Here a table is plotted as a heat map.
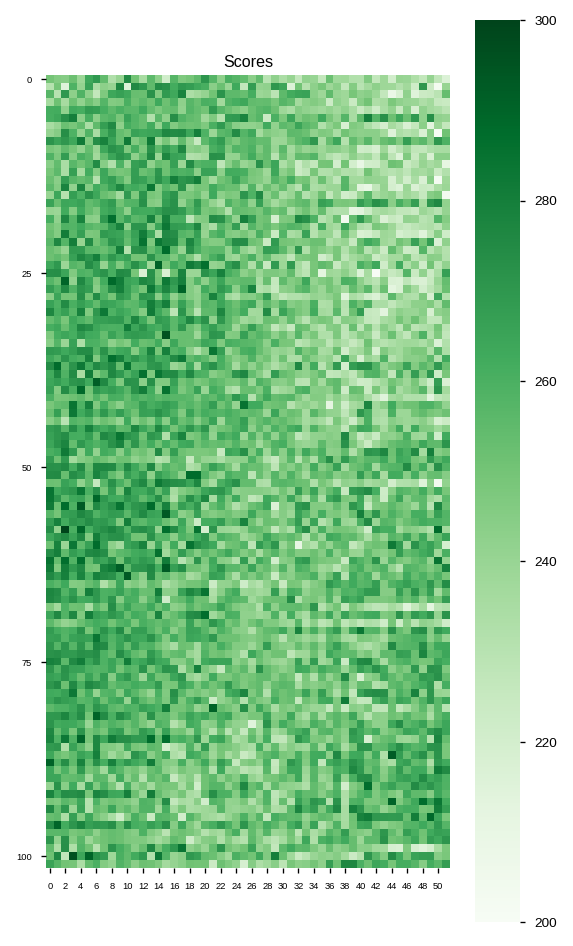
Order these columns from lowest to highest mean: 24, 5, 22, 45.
45, 24, 22, 5
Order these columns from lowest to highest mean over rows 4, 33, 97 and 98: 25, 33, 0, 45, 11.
45, 25, 33, 11, 0
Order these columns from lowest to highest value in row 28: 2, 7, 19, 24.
24, 19, 2, 7
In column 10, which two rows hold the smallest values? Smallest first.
1, 22
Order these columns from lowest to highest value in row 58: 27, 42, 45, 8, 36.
45, 36, 27, 42, 8
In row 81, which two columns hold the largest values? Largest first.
21, 15
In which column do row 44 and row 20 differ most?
2
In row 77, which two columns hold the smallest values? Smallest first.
40, 32
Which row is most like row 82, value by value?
59
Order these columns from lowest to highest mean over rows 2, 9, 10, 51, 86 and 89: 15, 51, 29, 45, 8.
29, 45, 51, 15, 8
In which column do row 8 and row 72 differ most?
19
